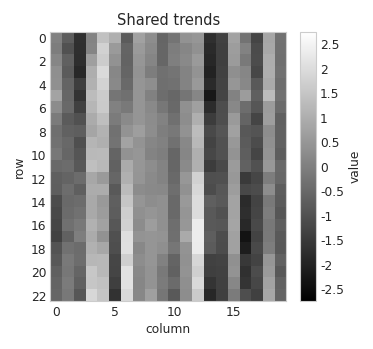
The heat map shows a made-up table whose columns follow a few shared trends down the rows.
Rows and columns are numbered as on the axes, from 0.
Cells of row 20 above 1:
4
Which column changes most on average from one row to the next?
16
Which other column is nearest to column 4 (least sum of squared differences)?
3
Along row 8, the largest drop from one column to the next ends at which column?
13
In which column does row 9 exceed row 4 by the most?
6
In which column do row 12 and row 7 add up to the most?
12
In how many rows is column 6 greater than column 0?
16
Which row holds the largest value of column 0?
5
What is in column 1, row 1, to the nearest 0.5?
-1
